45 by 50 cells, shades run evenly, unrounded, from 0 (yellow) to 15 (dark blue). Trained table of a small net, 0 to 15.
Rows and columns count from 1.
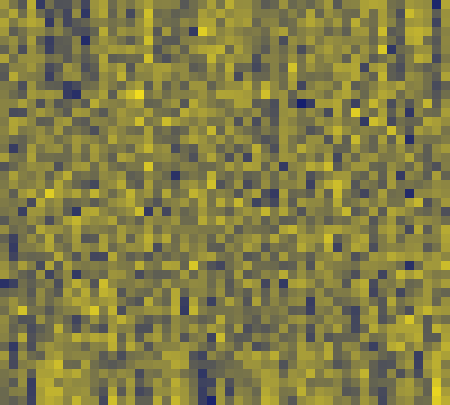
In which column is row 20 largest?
20
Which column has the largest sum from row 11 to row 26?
31
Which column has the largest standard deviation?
49
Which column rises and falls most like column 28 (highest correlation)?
16
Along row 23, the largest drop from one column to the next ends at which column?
5
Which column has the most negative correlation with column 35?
22
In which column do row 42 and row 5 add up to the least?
35
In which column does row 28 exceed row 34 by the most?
2
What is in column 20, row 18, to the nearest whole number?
8
